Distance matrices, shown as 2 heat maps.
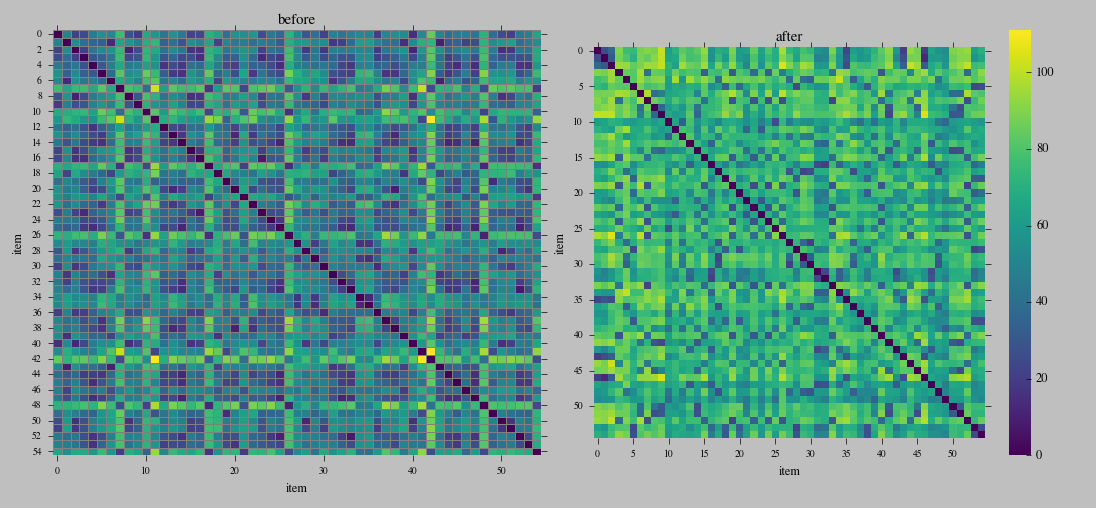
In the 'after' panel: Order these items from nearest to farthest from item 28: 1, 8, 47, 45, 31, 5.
5, 31, 47, 1, 45, 8
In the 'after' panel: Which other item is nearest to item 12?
10
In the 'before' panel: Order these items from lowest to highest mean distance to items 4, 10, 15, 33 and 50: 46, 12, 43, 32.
12, 32, 46, 43
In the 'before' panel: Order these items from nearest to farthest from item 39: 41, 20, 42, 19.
20, 19, 42, 41
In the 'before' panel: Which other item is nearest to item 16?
23
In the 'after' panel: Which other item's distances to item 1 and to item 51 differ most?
46
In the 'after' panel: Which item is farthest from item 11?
4
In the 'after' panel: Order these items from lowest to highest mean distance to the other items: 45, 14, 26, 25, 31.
31, 14, 25, 45, 26
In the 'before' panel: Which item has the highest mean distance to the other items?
42
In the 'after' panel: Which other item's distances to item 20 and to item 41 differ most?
9
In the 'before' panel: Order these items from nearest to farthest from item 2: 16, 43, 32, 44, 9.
16, 9, 44, 32, 43
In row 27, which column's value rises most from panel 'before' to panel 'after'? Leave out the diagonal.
34
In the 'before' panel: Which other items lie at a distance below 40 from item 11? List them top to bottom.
19, 41, 49
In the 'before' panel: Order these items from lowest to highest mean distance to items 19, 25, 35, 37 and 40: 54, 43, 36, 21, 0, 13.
36, 0, 13, 43, 21, 54
